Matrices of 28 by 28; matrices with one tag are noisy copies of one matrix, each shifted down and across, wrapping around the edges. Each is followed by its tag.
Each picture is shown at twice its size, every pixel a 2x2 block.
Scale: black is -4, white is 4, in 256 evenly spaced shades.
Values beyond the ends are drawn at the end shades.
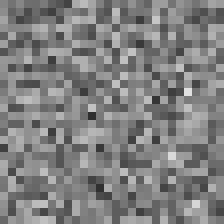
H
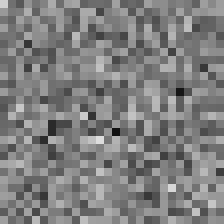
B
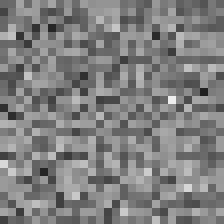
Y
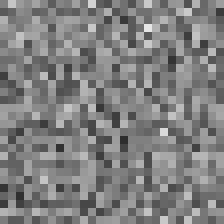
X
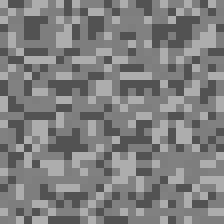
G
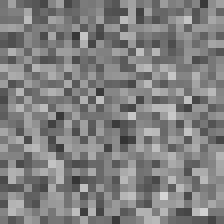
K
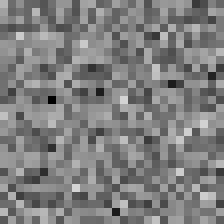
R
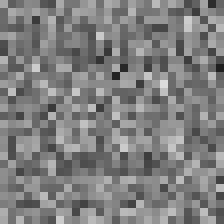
X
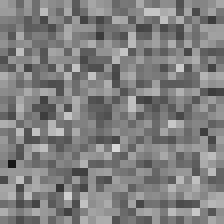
H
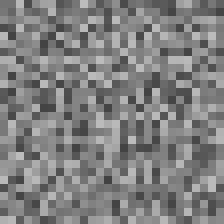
K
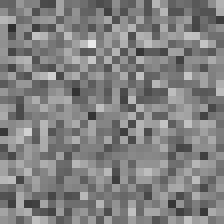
K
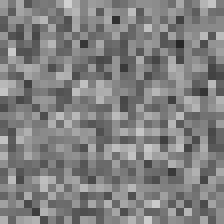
X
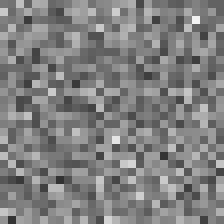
K
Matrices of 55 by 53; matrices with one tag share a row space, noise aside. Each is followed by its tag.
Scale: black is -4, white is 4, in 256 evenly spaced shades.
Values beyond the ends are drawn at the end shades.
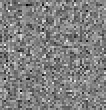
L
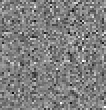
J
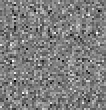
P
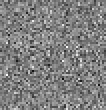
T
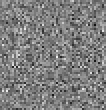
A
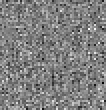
A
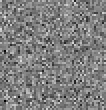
L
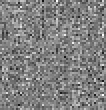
A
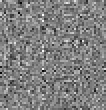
L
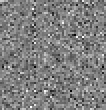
J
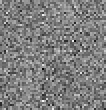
L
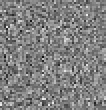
L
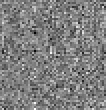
J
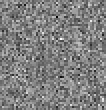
A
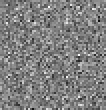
T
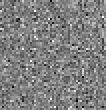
J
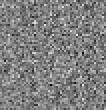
J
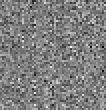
J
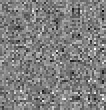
A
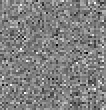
A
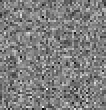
L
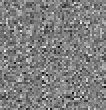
L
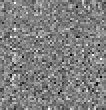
P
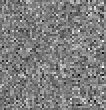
A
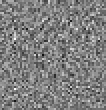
P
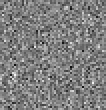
P
